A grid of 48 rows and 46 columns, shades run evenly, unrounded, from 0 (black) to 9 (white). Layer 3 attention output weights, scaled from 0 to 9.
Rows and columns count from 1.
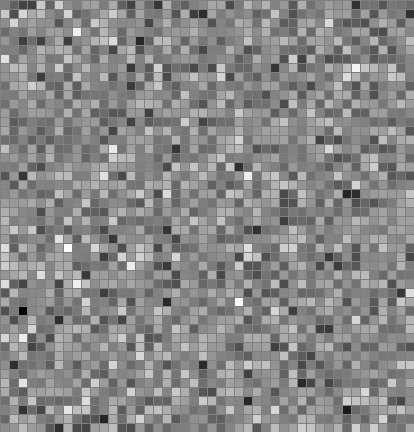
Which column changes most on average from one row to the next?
3
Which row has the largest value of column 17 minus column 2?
41
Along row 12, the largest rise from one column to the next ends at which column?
33
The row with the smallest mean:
1
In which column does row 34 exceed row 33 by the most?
45
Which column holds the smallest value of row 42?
28
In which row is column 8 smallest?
5
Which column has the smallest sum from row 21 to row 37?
12
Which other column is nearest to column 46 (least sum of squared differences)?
26
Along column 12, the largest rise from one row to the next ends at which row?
48
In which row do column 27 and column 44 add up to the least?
19
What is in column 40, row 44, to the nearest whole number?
6
